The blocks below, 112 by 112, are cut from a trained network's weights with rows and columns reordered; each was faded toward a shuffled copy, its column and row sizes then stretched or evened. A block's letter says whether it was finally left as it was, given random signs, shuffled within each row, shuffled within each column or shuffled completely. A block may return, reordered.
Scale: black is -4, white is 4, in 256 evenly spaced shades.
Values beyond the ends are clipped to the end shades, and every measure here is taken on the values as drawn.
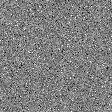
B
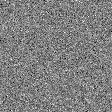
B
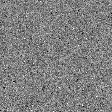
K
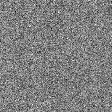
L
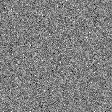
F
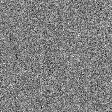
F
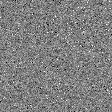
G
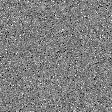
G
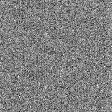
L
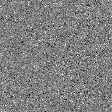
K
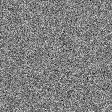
B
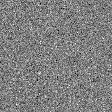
F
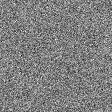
B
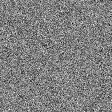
B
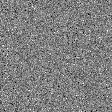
F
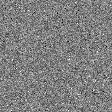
K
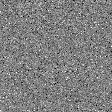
G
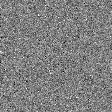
F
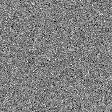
F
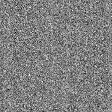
F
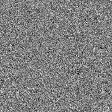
K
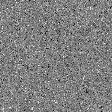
F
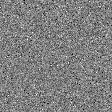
G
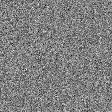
F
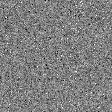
F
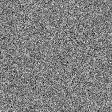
G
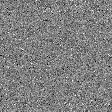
G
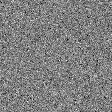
B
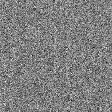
F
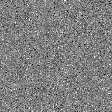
L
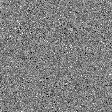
L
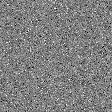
B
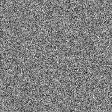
K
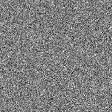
L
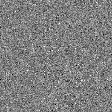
L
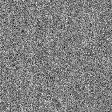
F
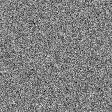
B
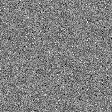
F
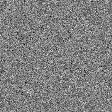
G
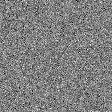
F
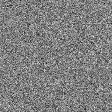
G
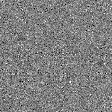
L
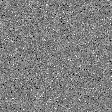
G
